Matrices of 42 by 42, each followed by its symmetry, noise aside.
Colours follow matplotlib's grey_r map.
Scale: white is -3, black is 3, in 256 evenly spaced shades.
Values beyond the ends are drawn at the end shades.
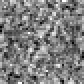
same after a half turn.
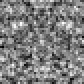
mirrored left to right.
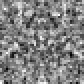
mirrored left to right.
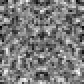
mirrored left to right.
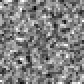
same after a half turn.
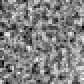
no symmetry.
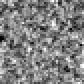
no symmetry.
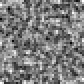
same after a half turn.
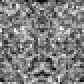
mirrored left to right.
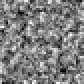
same after a half turn.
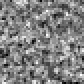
no symmetry.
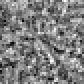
antisymmetric.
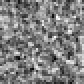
antisymmetric.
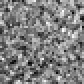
antisymmetric.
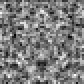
mirrored left to right.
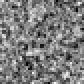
no symmetry.
